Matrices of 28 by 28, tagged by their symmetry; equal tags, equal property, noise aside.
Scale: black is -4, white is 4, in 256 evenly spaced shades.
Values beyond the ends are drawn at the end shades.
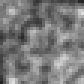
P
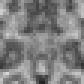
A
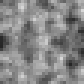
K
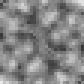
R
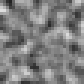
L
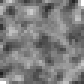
P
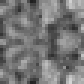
K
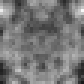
A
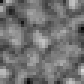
P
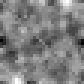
R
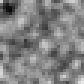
P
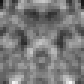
A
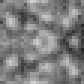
K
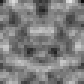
A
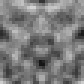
A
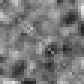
P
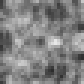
K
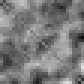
P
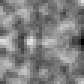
K
